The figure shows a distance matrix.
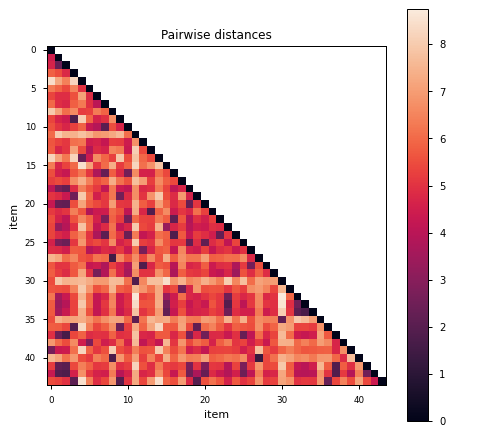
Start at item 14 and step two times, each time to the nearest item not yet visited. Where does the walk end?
38
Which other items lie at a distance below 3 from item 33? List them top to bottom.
15, 23, 32, 34
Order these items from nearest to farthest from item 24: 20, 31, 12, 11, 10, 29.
10, 29, 12, 20, 31, 11
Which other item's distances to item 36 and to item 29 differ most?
3
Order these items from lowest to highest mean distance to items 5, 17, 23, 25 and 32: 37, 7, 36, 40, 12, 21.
37, 21, 7, 12, 36, 40
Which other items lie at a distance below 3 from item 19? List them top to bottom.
3, 9, 36, 43
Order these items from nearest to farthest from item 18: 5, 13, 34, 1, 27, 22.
1, 22, 34, 13, 5, 27
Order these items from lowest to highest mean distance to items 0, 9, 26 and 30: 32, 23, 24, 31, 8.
24, 23, 32, 31, 8
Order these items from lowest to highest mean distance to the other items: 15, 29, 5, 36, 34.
34, 29, 5, 36, 15
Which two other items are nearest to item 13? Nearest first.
21, 5
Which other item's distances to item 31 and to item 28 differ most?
12
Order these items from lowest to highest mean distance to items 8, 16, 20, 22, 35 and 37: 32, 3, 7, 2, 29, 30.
2, 7, 29, 32, 3, 30
